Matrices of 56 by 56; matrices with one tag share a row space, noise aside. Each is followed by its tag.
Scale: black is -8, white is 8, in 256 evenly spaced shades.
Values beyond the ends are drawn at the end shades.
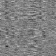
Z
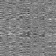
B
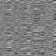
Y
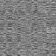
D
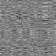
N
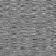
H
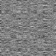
N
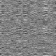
N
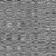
D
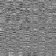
B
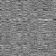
N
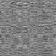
N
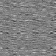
H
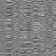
Y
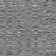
D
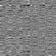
B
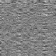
N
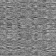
D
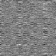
N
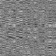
B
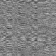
D
